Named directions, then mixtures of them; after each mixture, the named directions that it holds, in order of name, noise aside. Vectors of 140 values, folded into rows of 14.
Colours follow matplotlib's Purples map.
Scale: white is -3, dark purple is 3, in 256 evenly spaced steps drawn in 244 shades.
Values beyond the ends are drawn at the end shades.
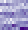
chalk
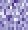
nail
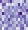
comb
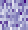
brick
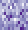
chalk, comb, nail.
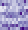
brick, chalk, comb.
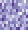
brick, comb.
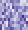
brick, comb, nail.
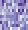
brick.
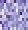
brick, nail.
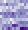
chalk.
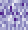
nail.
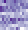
chalk, comb.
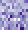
chalk, comb, nail.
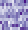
brick, chalk.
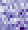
chalk, comb, nail.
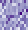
brick, comb, nail.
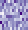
brick, nail.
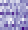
chalk, nail.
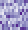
brick, chalk, nail.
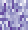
brick.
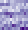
chalk.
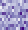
chalk, comb.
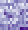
chalk, nail.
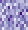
comb, nail.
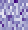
brick, nail.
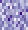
comb, nail.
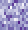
chalk, nail.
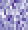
nail.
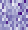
brick, comb.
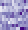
brick, chalk, comb.
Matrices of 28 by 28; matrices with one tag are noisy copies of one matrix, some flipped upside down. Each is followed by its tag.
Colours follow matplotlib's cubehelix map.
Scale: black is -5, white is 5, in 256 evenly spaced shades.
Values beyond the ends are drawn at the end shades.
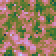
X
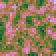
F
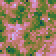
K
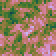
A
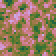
X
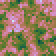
K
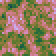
K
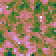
X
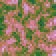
F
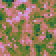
X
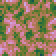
F
